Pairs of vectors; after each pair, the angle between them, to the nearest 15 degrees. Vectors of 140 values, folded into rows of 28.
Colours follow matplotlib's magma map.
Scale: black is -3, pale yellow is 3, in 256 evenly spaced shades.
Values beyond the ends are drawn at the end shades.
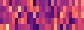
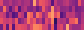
135 degrees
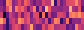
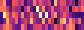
150 degrees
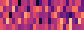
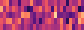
45 degrees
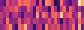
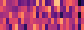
165 degrees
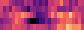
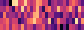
120 degrees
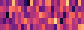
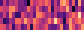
45 degrees
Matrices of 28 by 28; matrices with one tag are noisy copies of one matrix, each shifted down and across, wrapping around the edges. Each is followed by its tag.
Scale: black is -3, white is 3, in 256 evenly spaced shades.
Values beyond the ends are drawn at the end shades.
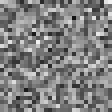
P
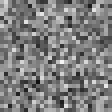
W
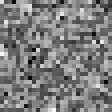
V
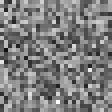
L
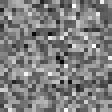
W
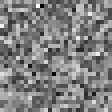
V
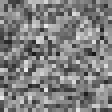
V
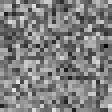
L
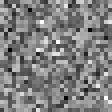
P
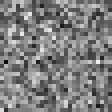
W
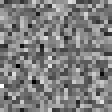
W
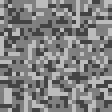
W
